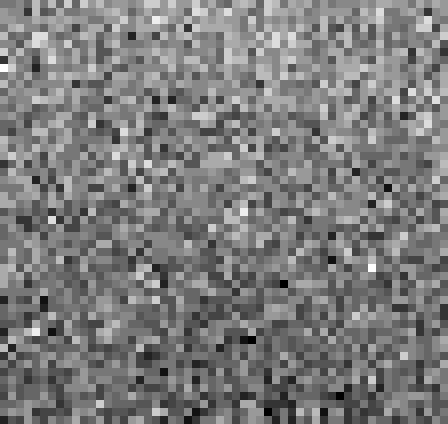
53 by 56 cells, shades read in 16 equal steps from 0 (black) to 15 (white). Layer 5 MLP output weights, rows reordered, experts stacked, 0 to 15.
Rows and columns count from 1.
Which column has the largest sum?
31
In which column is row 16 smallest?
13
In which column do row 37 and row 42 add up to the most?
5
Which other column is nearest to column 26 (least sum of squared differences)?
22
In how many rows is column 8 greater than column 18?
18
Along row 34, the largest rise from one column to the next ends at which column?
47
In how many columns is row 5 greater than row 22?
31
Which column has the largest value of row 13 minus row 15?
30
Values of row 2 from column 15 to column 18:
11 9 6 8
